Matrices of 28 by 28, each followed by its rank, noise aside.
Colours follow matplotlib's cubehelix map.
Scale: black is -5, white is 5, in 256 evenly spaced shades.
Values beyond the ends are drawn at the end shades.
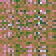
three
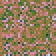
six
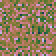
six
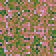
eight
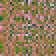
four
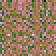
four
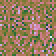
six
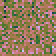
six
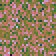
eight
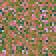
six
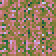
six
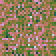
eight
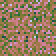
six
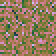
eight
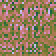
six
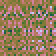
three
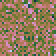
eight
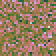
eight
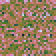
eight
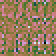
three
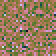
six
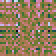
three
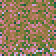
six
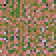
six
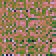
four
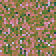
eight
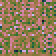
six
